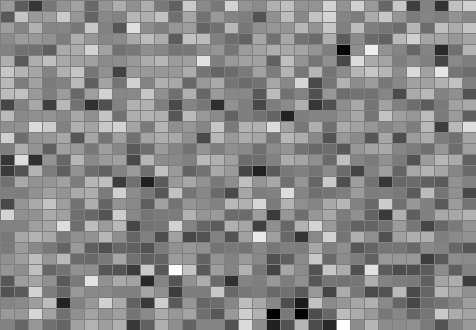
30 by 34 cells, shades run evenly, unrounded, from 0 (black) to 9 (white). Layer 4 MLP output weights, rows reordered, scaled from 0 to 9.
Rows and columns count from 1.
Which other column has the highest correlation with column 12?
28
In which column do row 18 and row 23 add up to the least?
34
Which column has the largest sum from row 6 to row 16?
12
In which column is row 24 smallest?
31
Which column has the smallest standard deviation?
33
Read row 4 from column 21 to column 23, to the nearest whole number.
6 4 4
